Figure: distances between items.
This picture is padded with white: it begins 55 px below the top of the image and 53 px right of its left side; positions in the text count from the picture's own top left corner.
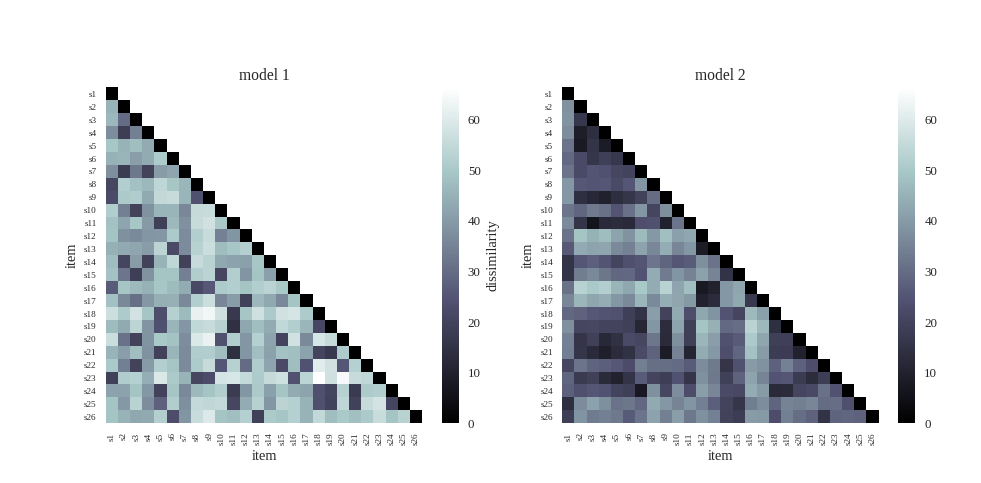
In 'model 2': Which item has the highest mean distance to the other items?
s16
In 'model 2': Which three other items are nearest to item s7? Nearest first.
s24, s19, s18
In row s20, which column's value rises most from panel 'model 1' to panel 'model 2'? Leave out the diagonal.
s10
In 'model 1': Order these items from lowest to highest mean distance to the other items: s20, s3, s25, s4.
s4, s3, s25, s20
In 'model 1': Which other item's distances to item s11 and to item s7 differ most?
s18
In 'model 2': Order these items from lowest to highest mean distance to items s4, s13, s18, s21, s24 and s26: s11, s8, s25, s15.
s11, s15, s25, s8
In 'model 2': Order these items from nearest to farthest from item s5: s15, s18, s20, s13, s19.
s20, s19, s18, s15, s13
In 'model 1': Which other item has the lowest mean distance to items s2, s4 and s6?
s7
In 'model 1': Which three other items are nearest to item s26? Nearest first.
s13, s6, s7
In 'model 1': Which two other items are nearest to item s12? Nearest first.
s17, s22
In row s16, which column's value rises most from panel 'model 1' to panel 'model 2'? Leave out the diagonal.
s9
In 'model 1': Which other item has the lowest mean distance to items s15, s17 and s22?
s3
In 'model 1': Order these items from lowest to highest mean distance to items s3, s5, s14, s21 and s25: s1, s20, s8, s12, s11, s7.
s11, s7, s12, s20, s1, s8
